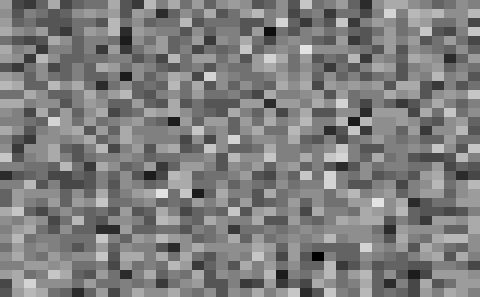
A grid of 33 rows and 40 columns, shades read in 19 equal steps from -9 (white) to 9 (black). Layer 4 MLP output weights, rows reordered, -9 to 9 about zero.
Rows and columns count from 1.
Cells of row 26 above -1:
25
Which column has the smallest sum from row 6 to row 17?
26
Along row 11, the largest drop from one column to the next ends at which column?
23
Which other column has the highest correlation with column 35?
24
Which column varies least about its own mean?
19
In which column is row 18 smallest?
29
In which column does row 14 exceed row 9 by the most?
15
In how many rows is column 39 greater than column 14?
11
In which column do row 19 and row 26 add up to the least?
6
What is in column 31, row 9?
3
